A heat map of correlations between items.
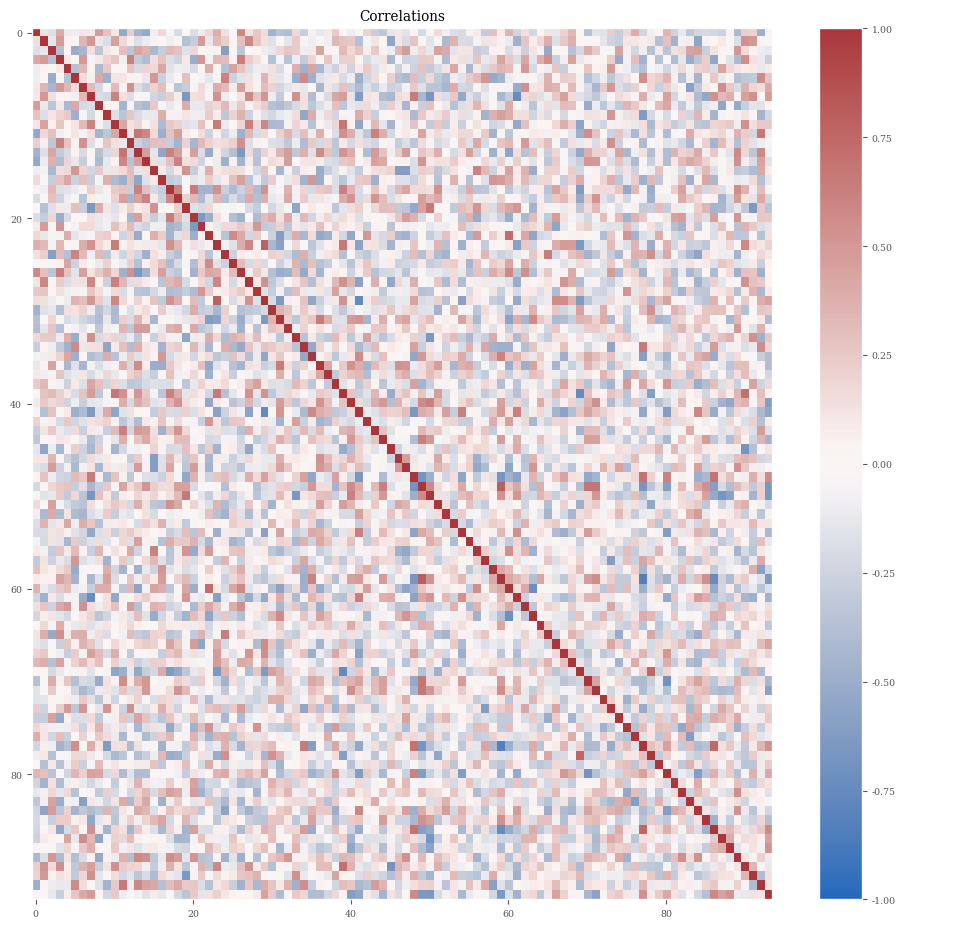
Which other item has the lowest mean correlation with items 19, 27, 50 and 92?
33
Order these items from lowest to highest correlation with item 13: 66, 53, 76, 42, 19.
42, 53, 76, 19, 66
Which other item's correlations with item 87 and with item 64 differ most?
50
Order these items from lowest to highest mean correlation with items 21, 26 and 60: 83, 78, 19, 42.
83, 78, 19, 42
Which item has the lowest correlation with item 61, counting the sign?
7
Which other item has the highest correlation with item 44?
49
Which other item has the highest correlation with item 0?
26
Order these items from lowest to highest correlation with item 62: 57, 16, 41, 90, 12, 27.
41, 57, 27, 90, 16, 12
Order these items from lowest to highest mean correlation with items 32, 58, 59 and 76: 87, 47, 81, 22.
87, 22, 81, 47
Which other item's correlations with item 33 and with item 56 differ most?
19
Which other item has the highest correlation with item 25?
22
